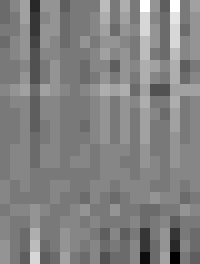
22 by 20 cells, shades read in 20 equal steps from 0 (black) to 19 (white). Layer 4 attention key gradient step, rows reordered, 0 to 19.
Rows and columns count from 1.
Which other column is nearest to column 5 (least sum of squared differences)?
20
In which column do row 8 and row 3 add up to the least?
4
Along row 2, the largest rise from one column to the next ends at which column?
18
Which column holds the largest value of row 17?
16
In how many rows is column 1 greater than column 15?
5
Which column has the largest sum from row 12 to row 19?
15
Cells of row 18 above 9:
9
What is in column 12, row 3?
8
